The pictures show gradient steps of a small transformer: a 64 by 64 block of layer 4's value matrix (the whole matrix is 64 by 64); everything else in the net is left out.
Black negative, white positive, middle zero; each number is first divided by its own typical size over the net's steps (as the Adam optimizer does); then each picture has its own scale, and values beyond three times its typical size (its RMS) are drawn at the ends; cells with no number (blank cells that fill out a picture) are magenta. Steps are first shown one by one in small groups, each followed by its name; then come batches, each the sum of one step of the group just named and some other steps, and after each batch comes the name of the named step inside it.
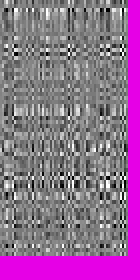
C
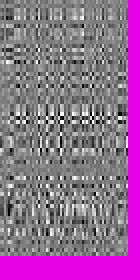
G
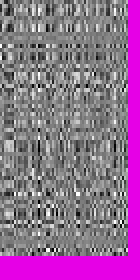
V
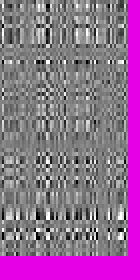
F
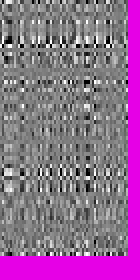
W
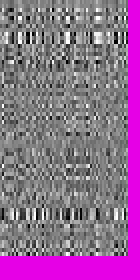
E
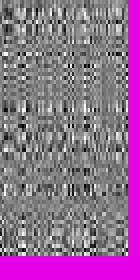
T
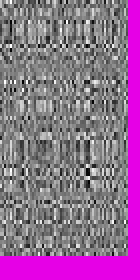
W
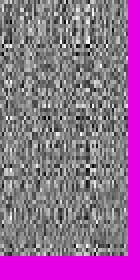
W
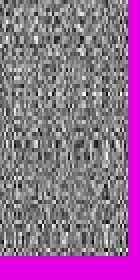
V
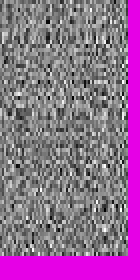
W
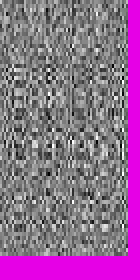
V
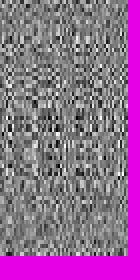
W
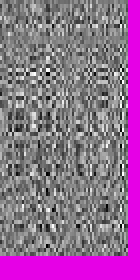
V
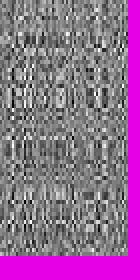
E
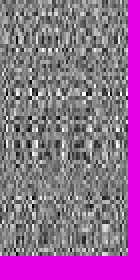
E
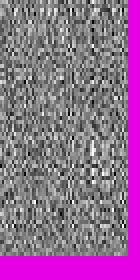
C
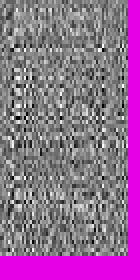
G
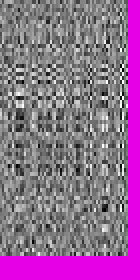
W
